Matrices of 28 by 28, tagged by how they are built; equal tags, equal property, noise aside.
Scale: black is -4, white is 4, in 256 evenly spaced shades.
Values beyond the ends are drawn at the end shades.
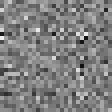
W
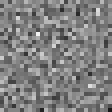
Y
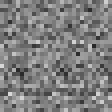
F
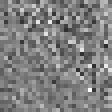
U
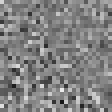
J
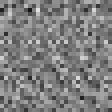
F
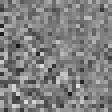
J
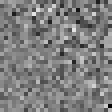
U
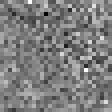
U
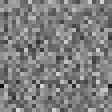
F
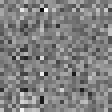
W
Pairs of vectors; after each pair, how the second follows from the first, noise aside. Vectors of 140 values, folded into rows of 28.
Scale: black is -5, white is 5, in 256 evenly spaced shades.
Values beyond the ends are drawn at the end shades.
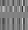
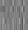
negated, shrunk.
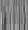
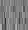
partly zeroed.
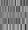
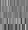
negated, partly zeroed.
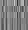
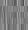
negated, shrunk.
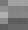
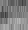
negated.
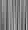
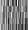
wrapped around, scaled up.
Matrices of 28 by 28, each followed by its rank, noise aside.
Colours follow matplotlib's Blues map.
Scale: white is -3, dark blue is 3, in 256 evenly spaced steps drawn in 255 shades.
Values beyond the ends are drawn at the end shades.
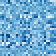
four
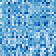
four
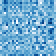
five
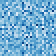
five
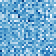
five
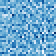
seven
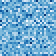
four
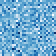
five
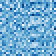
five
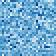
seven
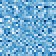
seven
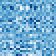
four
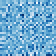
four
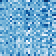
five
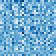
five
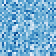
five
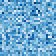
seven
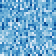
six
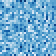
six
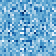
seven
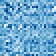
five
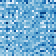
five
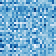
four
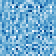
four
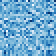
four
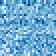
seven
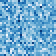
seven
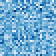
six
